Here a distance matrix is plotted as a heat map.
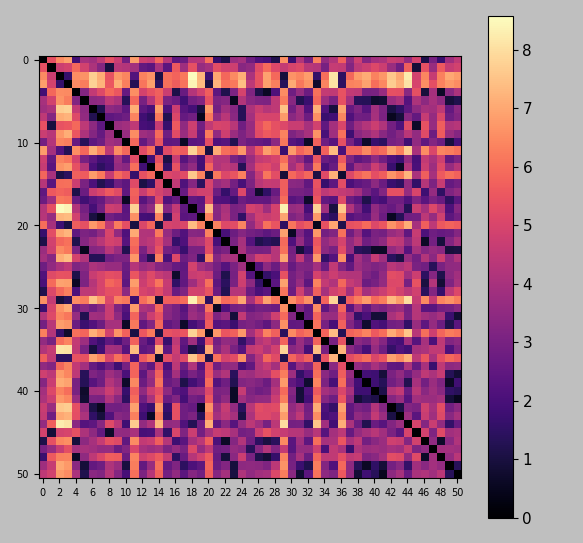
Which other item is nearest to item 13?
43
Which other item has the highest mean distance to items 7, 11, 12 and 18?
2
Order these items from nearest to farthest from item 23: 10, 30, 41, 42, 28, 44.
41, 10, 44, 30, 42, 28
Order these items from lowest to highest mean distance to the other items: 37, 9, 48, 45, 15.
15, 37, 45, 48, 9
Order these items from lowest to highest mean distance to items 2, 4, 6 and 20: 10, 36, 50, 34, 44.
36, 10, 34, 50, 44
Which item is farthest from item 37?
3
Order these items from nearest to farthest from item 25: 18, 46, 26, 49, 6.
26, 46, 49, 6, 18
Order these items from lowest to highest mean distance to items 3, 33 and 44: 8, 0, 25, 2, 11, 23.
11, 2, 25, 23, 8, 0
